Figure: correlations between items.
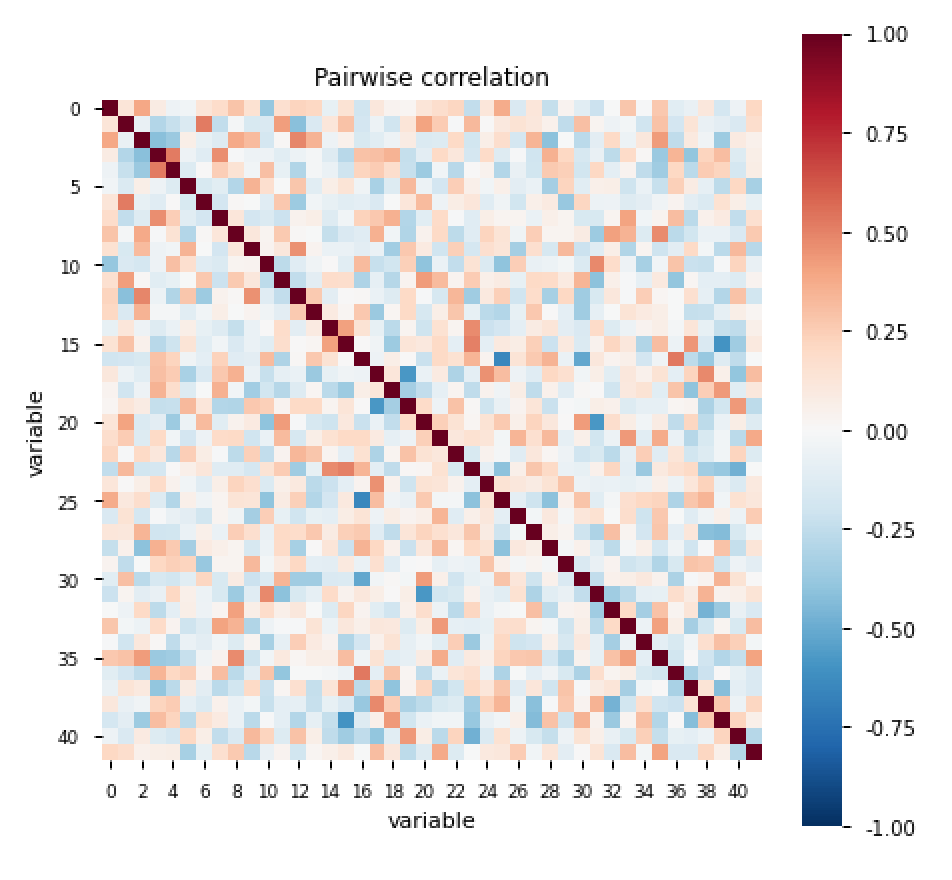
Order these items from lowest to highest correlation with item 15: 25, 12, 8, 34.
34, 8, 12, 25
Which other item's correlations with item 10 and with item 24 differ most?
17
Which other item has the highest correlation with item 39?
18
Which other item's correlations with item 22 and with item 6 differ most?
12
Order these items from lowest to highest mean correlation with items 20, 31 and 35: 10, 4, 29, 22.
4, 29, 22, 10
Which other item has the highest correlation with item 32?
8
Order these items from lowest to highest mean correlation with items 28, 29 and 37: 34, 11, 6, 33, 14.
33, 6, 34, 14, 11
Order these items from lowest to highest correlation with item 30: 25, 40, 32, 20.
32, 40, 25, 20
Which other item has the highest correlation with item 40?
19
